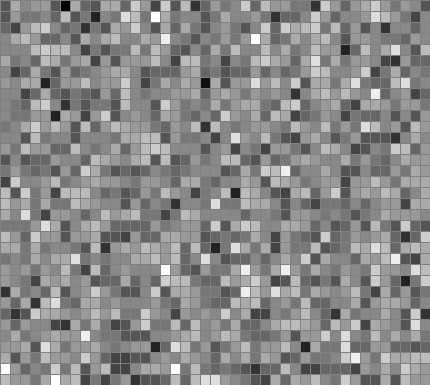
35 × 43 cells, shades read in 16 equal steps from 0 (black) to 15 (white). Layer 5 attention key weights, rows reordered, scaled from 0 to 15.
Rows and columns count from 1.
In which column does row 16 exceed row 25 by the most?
9
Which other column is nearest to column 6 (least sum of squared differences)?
20
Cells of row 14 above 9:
10
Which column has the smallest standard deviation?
19
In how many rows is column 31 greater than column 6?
14
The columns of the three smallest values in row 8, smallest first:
21, 5, 15
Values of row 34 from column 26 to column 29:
3 6 6 11
